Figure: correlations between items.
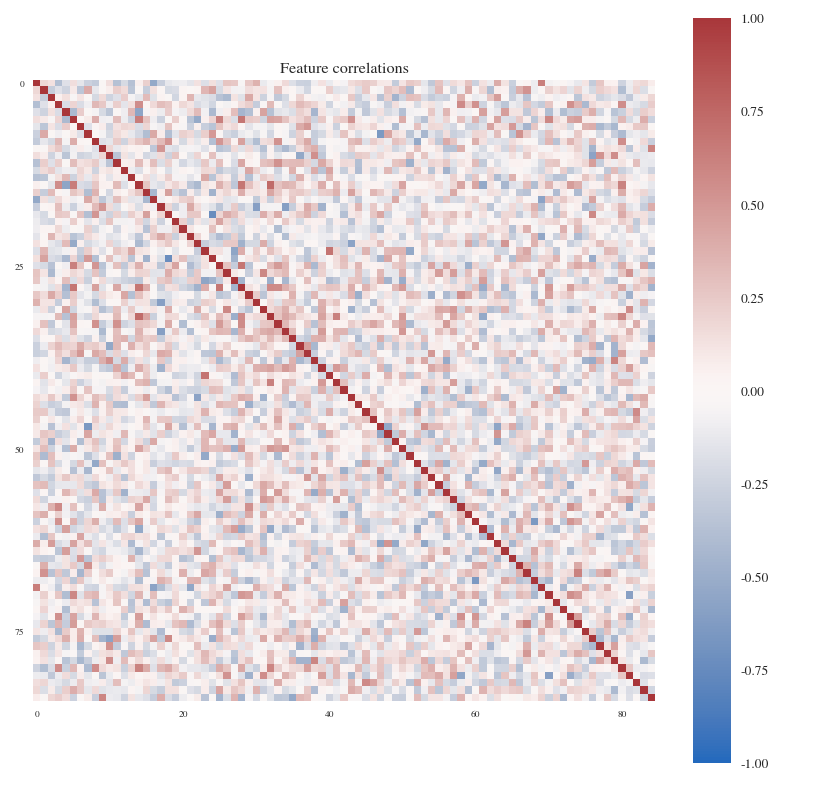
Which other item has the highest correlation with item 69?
0
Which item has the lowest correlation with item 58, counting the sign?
81
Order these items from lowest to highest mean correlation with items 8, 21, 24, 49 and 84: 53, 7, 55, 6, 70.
6, 55, 53, 70, 7
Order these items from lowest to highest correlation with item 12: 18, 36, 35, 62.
18, 36, 62, 35
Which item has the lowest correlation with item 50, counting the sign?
27
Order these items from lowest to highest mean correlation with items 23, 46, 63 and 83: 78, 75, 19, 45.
19, 78, 45, 75
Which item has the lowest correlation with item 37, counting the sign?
79
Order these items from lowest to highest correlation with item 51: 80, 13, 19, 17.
13, 17, 80, 19
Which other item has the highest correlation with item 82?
45
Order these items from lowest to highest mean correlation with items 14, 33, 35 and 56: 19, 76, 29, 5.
29, 19, 76, 5
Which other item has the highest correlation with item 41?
32
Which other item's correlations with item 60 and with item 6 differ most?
68
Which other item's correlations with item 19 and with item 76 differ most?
10
